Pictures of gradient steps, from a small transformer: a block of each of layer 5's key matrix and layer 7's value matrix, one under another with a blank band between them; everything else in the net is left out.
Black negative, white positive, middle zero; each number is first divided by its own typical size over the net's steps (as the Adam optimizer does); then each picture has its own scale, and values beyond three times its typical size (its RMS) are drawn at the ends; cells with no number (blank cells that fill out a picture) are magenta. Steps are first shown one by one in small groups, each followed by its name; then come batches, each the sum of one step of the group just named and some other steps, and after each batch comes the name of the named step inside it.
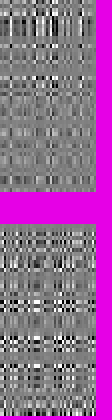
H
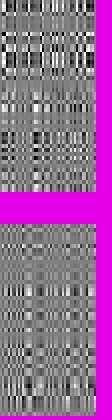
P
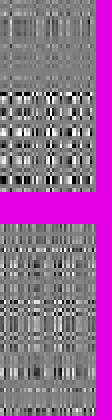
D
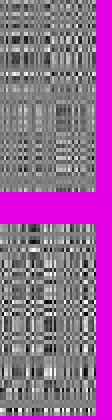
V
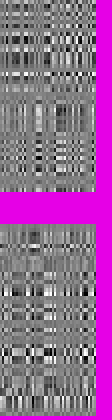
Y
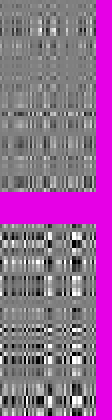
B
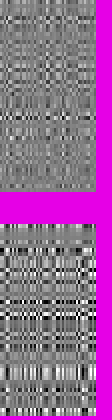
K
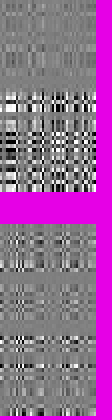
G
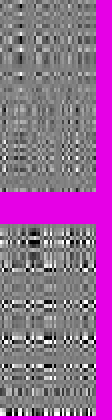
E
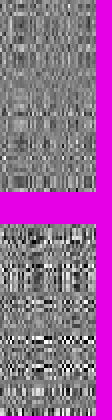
E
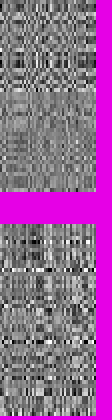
E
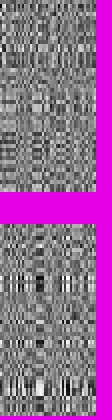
P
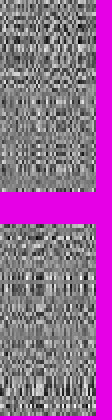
Y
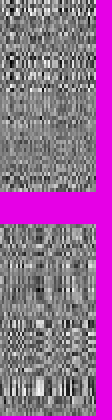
B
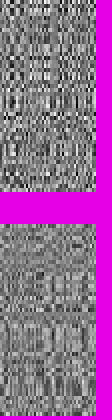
B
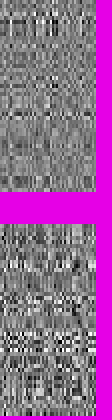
H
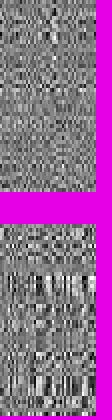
B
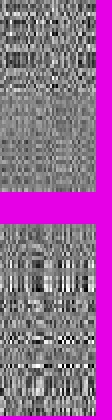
H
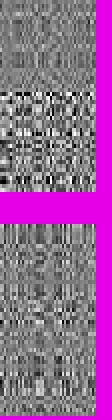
D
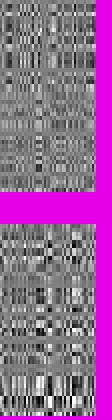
B
